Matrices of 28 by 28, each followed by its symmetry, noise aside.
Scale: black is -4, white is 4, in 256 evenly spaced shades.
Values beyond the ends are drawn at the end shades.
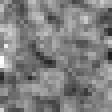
no symmetry.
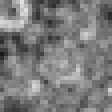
symmetric.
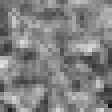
no symmetry.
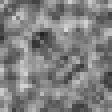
symmetric.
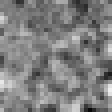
antisymmetric.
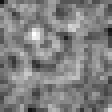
symmetric.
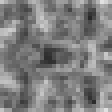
mirrored top to bottom.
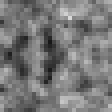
mirrored top to bottom.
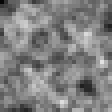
symmetric.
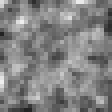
symmetric.
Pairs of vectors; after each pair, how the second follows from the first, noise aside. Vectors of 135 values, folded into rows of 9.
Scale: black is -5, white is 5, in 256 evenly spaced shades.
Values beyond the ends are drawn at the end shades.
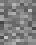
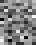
wrapped around, negated, scaled up.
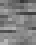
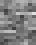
negated.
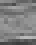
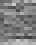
negated.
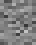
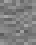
negated, shrunk.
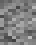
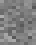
negated, shrunk.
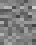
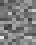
reversed.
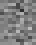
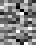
scaled up.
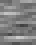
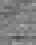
negated, shrunk.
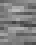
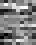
wrapped around, negated, scaled up.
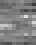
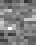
reversed.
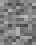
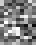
scaled up.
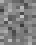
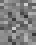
reversed.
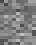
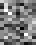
wrapped around, negated, scaled up.
